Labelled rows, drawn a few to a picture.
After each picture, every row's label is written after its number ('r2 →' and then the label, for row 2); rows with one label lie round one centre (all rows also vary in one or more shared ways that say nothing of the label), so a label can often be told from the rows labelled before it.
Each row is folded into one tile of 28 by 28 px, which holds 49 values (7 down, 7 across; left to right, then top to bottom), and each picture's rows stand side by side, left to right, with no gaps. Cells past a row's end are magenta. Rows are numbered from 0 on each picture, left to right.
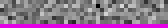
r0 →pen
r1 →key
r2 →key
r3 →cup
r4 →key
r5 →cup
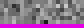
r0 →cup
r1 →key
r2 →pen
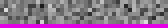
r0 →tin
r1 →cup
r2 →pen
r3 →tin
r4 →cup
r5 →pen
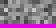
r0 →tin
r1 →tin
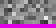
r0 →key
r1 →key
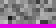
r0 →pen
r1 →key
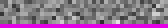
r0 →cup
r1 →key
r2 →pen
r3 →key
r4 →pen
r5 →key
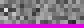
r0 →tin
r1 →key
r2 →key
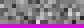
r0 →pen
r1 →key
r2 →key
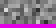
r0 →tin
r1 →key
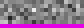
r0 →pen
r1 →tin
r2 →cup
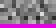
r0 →pen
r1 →pen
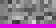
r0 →key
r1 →pen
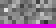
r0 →tin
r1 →key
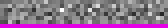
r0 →key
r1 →pen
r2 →tin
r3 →tin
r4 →pen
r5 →pen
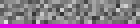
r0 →pen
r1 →key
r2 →tin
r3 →pen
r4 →tin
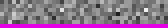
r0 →key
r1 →pen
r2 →tin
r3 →pen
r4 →tin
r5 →tin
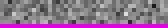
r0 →key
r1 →cup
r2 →key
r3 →key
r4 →key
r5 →cup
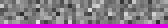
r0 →pen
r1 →key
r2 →cup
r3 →tin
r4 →key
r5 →key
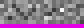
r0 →pen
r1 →pen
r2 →tin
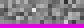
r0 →pen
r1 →tin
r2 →key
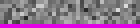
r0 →key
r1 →tin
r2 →cup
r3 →pen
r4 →tin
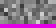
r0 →tin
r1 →key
